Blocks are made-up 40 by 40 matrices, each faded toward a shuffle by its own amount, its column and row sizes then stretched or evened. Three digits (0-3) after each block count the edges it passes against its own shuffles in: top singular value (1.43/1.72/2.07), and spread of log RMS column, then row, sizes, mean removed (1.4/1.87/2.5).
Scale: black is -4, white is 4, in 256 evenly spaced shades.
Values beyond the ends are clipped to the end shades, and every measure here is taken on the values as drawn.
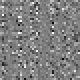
1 2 0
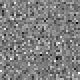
1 0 0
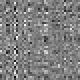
3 3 1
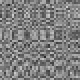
3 2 0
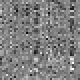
2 3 0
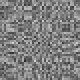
3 0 2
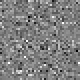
2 0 1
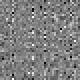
2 2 0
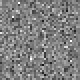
0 2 0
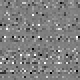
1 0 3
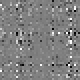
2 3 2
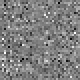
1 1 1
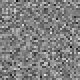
2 0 0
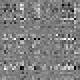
3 2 3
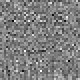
2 0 1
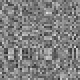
3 1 2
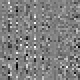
0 3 1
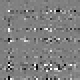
2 2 3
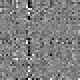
2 2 2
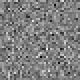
2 0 1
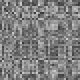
3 1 2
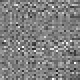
3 1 2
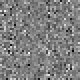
0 2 1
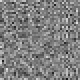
2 1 0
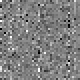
1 2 0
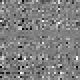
0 2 3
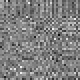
3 0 1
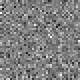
2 0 0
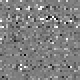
0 0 3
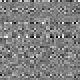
3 0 3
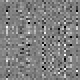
3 3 1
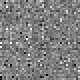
1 1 1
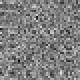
2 1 1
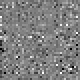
0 2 2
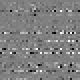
1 0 3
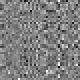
3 2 1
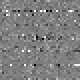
1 0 2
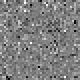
1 1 1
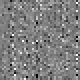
1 2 0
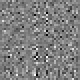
2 2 1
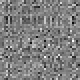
3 2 1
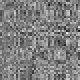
3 2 1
